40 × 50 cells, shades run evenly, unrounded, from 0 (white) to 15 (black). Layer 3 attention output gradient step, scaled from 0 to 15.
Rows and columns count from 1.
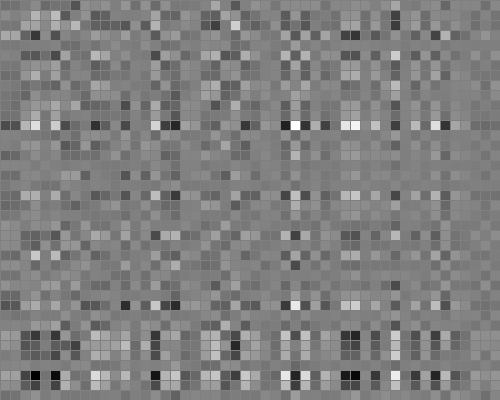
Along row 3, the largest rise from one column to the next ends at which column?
25
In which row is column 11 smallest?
38
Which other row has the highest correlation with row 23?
33
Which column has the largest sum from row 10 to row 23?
18
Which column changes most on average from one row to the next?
40
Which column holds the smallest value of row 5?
30
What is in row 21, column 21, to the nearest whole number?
6
